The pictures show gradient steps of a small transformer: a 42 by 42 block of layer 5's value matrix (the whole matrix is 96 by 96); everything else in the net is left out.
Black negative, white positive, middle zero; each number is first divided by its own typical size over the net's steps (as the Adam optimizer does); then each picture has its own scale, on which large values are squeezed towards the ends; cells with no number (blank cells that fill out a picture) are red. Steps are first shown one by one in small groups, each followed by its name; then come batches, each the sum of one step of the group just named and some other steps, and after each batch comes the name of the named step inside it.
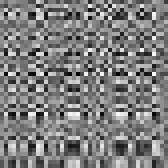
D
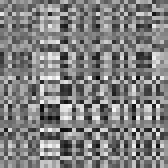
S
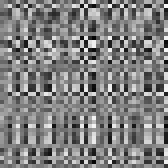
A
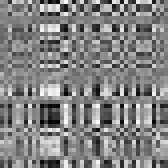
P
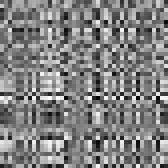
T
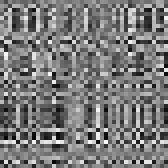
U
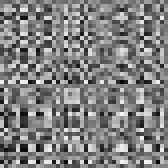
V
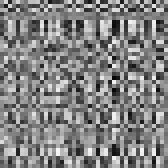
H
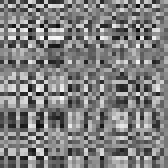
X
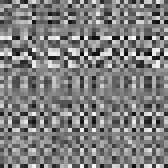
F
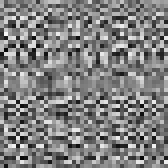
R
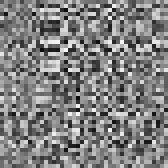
D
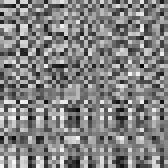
V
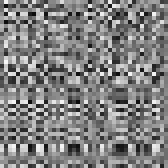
D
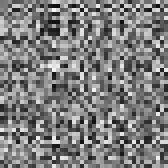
U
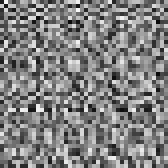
H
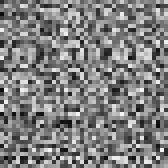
V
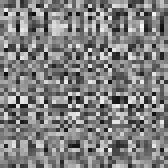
D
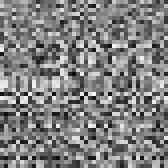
R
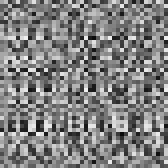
A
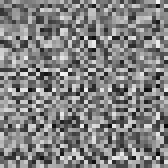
A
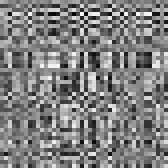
S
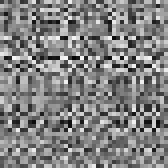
F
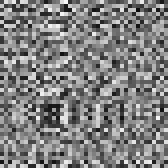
P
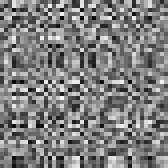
X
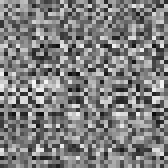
D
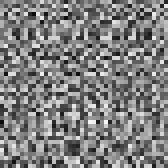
D
